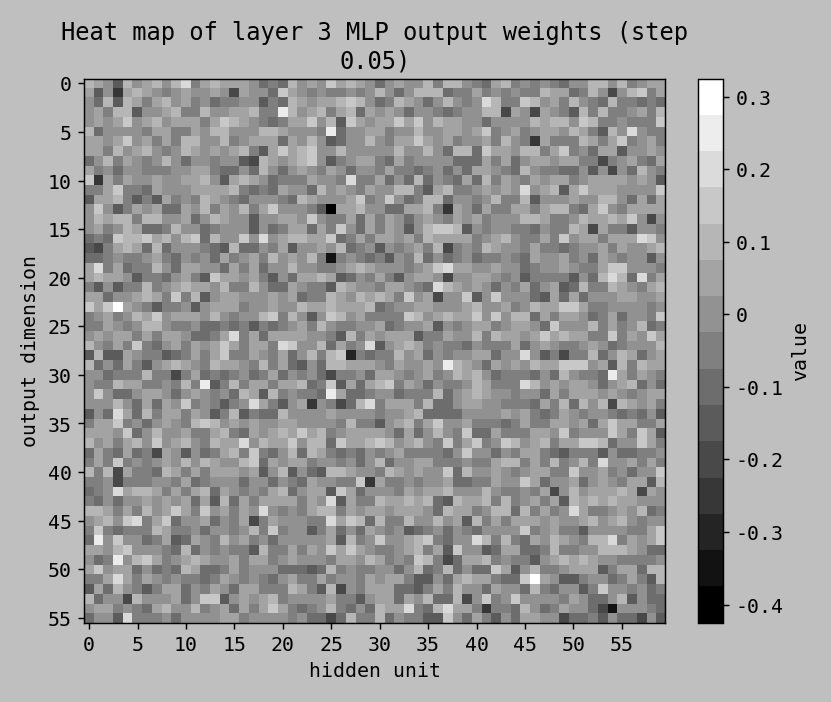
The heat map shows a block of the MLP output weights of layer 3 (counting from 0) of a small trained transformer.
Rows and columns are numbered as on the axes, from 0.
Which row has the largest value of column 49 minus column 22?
29
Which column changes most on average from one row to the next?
25
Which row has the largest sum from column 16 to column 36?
37
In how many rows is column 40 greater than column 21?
20
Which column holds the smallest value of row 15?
52
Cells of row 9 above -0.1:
45
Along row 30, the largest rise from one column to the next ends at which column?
54
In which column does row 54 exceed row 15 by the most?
33
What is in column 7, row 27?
-0.1
